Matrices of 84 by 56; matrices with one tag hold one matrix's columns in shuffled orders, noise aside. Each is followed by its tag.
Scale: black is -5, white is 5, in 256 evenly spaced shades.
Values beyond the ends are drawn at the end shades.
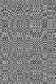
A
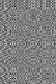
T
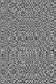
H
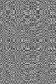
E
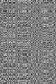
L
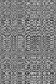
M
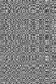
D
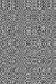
T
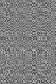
H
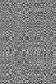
H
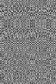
A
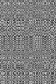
M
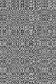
T
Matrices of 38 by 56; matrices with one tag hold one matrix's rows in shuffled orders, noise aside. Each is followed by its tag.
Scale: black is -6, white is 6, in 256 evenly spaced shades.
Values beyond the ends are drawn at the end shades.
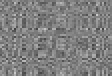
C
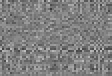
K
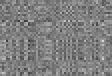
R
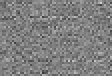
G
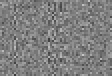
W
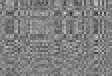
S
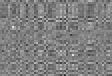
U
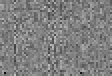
W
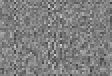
W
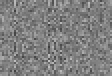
W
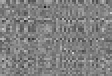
R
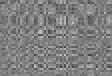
U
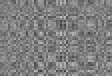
U
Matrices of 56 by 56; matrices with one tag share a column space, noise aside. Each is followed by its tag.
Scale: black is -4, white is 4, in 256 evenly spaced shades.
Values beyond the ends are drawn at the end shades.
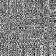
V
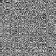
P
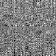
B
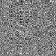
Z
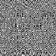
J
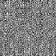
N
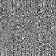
V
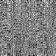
N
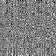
N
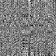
B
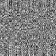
V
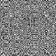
J
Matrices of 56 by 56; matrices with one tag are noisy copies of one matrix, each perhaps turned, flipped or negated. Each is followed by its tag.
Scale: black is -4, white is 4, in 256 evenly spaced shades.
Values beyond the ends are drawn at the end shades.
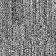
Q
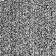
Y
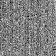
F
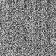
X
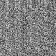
X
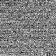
F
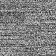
Q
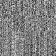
Q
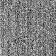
F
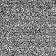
X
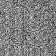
X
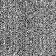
Y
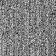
F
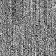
Q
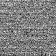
F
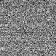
X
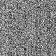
X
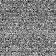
Y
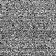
Y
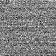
F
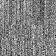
Q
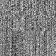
Q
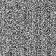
X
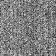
Y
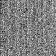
F
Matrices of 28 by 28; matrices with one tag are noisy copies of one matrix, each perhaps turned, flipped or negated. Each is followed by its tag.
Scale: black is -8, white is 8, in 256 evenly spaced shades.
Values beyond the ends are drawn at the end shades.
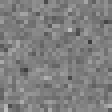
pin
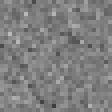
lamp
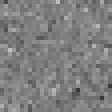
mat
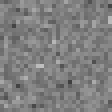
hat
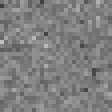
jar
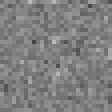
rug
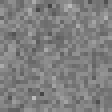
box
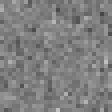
mat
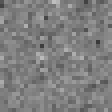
rug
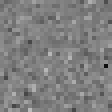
hat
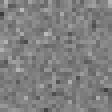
pin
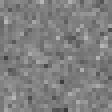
lamp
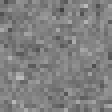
mat
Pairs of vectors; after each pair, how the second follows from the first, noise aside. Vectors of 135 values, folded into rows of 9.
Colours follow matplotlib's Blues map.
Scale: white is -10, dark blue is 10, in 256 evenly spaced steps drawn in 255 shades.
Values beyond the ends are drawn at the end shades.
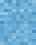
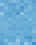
reversed, negated, partly zeroed.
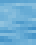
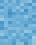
shuffled.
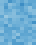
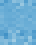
reversed, negated, partly zeroed.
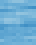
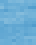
shrunk.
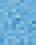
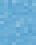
reversed, negated, shrunk.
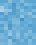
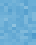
reversed, negated, shrunk.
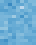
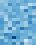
reversed, negated, scaled up.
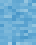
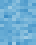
negated.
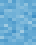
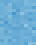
reversed, negated, shrunk.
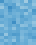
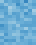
negated.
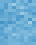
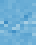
reversed, negated, partly zeroed.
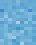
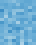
copied.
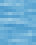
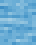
copied.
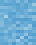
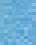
shrunk.
